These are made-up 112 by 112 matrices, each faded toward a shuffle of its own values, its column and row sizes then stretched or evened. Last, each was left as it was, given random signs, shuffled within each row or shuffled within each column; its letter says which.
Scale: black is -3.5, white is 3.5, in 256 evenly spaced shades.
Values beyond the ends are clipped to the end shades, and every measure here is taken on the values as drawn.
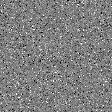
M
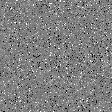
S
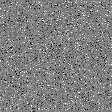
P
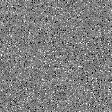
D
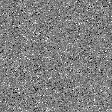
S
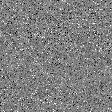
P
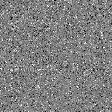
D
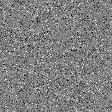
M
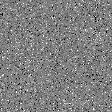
S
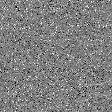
D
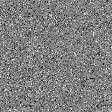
D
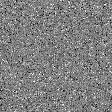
P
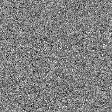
S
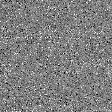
S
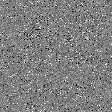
D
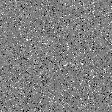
M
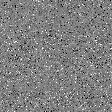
P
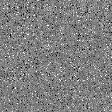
D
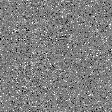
D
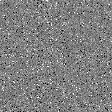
D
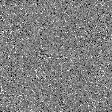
S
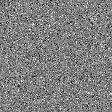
P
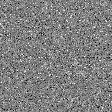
P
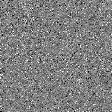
D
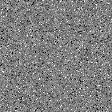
S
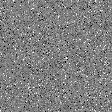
M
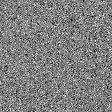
M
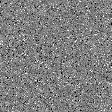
S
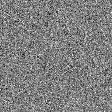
P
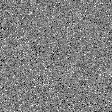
S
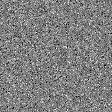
M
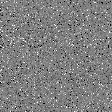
S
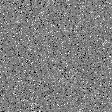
M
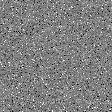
M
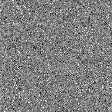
M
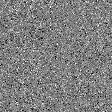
M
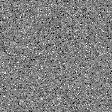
D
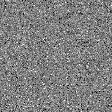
D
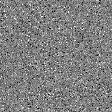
D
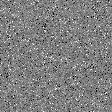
M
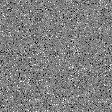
D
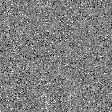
D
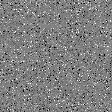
S
